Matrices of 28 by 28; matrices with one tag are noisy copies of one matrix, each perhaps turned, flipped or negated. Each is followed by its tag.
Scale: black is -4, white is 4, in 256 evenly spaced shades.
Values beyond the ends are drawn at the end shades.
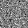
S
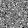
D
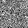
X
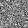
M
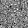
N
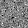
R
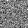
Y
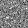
S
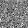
M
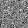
M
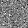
D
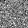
D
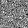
M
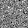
M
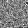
Y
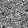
X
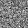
S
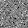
D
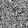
X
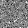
Y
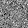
D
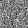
S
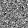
D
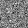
M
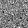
M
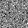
D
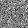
N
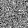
X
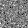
D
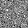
M
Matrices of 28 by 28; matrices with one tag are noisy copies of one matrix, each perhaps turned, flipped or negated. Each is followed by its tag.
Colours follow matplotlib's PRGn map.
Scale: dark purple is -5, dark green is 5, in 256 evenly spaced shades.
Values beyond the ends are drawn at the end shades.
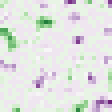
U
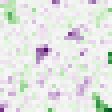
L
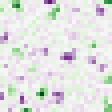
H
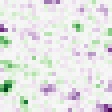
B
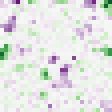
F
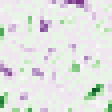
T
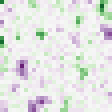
U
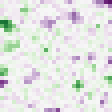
B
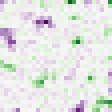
U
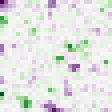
F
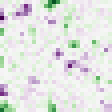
F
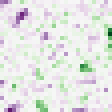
T
